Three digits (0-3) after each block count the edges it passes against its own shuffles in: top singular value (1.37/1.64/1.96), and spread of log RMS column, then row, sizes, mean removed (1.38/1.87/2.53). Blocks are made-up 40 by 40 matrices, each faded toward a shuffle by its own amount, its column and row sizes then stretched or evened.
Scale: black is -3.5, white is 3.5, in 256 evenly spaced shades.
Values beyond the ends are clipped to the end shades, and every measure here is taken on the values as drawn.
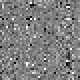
1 2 1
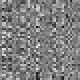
3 3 0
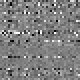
1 1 3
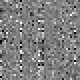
2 2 0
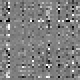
2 3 2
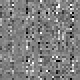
0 3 1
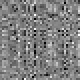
3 2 1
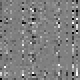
2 3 1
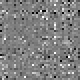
1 2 2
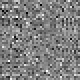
2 1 0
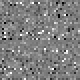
0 0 2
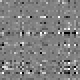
3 2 3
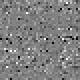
0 1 2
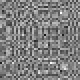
3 0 0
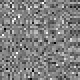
3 0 0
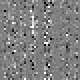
0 3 0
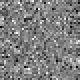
1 0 1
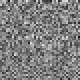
3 0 1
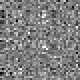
3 1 1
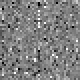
0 2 1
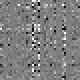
2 3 1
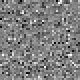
0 0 1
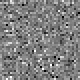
1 0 0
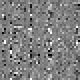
1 3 1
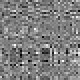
3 1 2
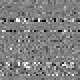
1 0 3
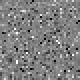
0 0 0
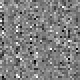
0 2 0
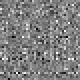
2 0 2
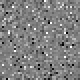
0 0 0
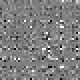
2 2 3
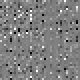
0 3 1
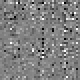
1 2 2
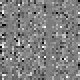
1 3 1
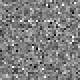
1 0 0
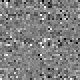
1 1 2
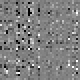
1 3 2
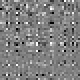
3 2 3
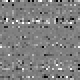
0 1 3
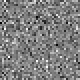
1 0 1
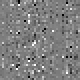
0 3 1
